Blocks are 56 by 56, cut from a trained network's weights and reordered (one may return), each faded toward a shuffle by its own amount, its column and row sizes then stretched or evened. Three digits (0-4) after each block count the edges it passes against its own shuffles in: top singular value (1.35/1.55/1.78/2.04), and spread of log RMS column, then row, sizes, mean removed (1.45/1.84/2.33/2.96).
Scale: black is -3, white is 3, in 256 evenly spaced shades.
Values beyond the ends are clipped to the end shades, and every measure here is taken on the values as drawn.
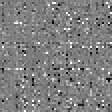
0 3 2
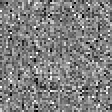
2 2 0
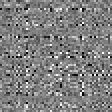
4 2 4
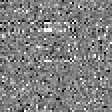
3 0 1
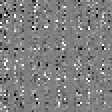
0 4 2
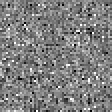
0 1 2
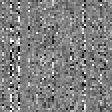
2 4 0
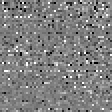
1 1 4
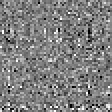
2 2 3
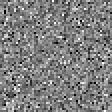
0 0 0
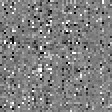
0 3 1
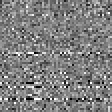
4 0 3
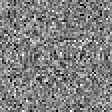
2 0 0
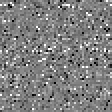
0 0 1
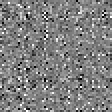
3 3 1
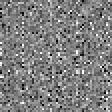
1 3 0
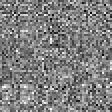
4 0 1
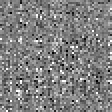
0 3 1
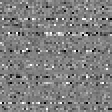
0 0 4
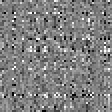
4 4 2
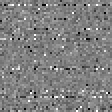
2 0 3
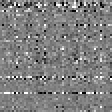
4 2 4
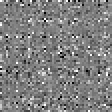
0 3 3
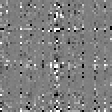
3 4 2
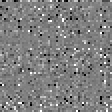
0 2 3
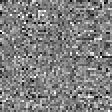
3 1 2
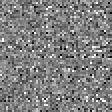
0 0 3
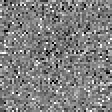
2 0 1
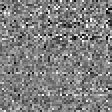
2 1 3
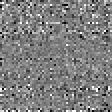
2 2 3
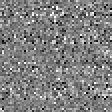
1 1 3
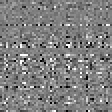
2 2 4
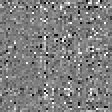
1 3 2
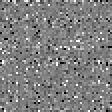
1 2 2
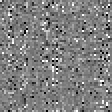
2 3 1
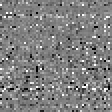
1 2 3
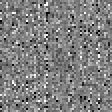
0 4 0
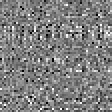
4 1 2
